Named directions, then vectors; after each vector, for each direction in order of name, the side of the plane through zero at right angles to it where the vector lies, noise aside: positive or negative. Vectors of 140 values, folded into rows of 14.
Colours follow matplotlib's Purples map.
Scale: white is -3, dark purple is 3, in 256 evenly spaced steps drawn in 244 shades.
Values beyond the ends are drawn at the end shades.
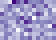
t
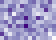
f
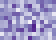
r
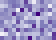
negative, positive, positive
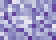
negative, positive, negative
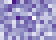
positive, positive, positive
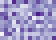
negative, positive, positive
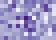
positive, positive, positive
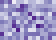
positive, negative, negative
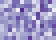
positive, positive, positive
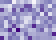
negative, positive, negative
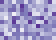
positive, negative, negative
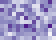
positive, positive, negative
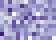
positive, negative, negative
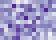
positive, positive, negative
